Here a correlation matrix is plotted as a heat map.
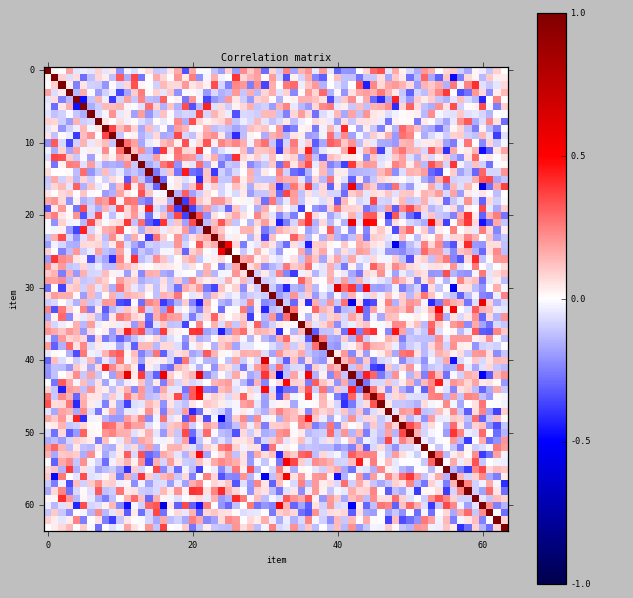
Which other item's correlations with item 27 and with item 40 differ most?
30
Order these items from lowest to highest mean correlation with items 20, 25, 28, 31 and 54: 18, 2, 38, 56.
56, 2, 38, 18
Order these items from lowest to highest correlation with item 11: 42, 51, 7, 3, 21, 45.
3, 7, 51, 45, 21, 42
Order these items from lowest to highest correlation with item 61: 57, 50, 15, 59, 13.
13, 59, 50, 57, 15
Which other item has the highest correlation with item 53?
21
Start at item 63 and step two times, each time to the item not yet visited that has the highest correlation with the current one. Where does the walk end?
42
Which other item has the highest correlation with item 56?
33
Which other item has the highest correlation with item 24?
25
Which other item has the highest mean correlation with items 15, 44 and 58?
20
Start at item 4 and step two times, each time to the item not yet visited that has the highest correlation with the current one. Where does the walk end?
36
